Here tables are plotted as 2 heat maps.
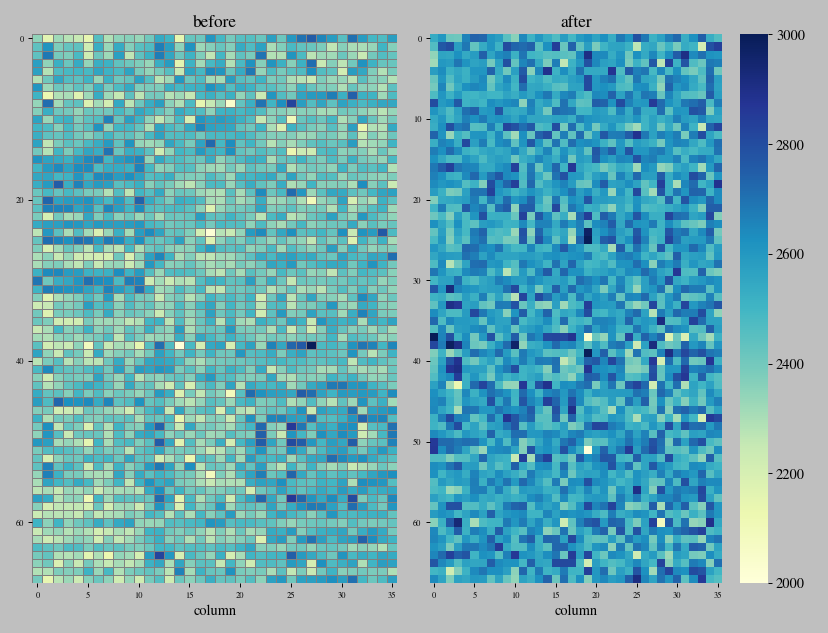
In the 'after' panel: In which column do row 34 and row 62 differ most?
33
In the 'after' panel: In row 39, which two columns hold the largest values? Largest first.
19, 29
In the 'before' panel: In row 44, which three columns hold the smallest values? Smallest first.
19, 14, 16
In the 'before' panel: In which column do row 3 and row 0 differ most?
28
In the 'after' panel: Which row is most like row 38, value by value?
31
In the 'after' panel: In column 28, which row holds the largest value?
35
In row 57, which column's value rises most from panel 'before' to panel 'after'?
5
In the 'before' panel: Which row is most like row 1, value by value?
53
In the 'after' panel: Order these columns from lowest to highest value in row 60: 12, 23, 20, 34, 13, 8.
8, 12, 13, 23, 20, 34
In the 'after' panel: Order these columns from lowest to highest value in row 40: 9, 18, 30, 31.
30, 18, 9, 31
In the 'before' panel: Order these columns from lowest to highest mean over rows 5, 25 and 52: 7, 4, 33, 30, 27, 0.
27, 0, 33, 30, 4, 7
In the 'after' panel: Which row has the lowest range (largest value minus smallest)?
10
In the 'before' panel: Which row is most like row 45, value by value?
18
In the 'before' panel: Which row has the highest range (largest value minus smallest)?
38
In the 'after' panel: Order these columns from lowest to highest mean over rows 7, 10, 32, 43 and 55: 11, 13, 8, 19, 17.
8, 17, 19, 13, 11
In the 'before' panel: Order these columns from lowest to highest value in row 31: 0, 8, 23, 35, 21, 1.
23, 35, 21, 0, 8, 1
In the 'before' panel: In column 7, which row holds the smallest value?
64
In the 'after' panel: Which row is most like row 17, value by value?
9
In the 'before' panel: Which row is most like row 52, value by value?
43
